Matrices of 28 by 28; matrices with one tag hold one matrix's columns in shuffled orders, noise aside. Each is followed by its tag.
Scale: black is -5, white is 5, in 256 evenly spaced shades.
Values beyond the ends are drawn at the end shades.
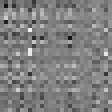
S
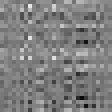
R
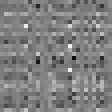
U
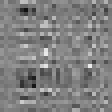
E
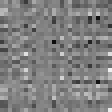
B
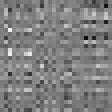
S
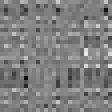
E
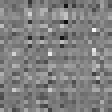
S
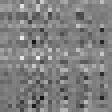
R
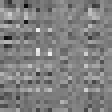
S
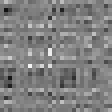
E
